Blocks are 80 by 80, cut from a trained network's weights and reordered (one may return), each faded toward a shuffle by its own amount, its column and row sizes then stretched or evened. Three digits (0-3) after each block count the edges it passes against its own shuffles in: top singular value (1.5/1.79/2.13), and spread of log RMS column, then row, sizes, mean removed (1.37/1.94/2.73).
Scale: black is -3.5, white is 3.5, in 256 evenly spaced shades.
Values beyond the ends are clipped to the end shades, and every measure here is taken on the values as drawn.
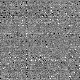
0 1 2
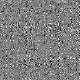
1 3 2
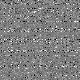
0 1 3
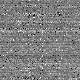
1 1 2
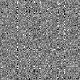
2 2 1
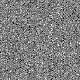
1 1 0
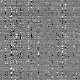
2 3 0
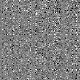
2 3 2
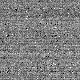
1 0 1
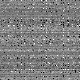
2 2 2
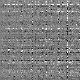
3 3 2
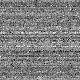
3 0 2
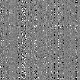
1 3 1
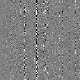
3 3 0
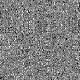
2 1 0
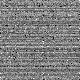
3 0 1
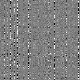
3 3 1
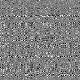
3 0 3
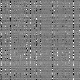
3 3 0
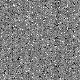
0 1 0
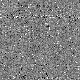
0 0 1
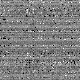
2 1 2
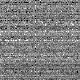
3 2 2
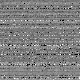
2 0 3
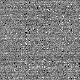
1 2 1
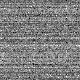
3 1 1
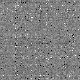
0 2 1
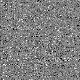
1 0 2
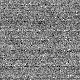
1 0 1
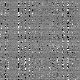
2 3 1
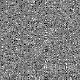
2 2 0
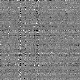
2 2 2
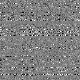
1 1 3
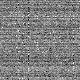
3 2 0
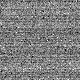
2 1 0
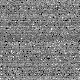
1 0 1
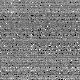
2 1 2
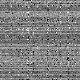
3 2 0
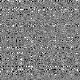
2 1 3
